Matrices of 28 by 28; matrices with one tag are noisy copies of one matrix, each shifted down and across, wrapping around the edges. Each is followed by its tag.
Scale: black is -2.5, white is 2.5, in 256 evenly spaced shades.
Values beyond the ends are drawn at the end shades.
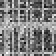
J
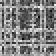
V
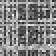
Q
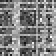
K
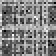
Q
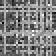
Q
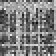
J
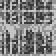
J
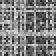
Q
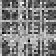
J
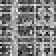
K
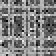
V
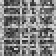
K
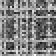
V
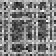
V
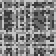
V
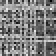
Q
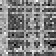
K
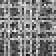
V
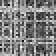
Q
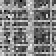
K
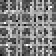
V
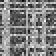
K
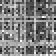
Q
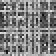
Q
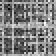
Q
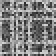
V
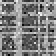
K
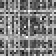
Q
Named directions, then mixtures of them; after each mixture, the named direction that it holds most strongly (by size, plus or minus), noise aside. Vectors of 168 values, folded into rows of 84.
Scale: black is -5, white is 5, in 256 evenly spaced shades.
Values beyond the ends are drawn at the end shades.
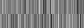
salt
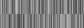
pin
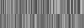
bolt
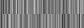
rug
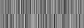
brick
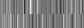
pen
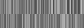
bolt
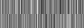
pin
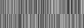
bolt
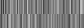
rug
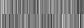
rug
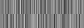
brick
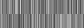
pin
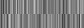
rug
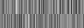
pin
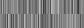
salt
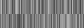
pin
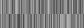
pin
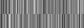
rug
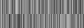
pin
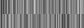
rug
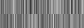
bolt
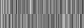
rug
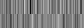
pen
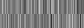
salt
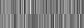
brick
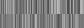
bolt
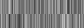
pin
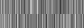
pen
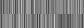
brick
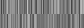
bolt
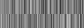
pin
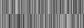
pin
